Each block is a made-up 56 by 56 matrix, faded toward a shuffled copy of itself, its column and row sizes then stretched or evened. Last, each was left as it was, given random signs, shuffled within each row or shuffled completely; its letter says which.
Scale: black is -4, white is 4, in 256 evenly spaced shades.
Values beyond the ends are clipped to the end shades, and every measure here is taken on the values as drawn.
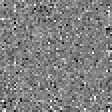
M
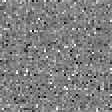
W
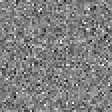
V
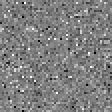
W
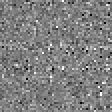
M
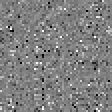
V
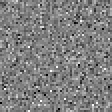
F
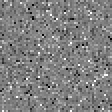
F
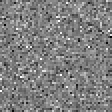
F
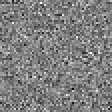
W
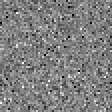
F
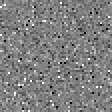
F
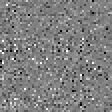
M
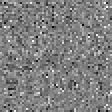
V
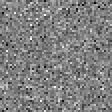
M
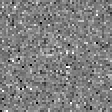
F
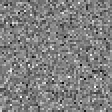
F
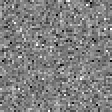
F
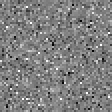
F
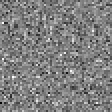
V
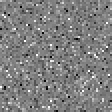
F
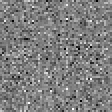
M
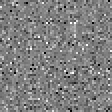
V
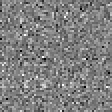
V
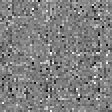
V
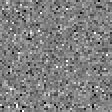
W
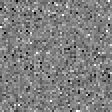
F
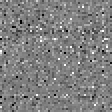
M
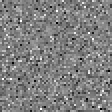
F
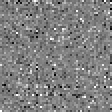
M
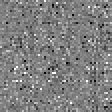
V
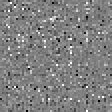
M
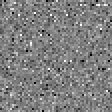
W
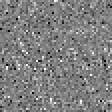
W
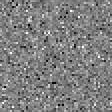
F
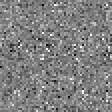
M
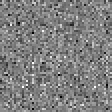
V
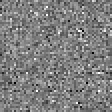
M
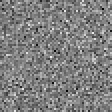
F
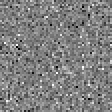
M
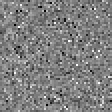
F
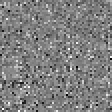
V
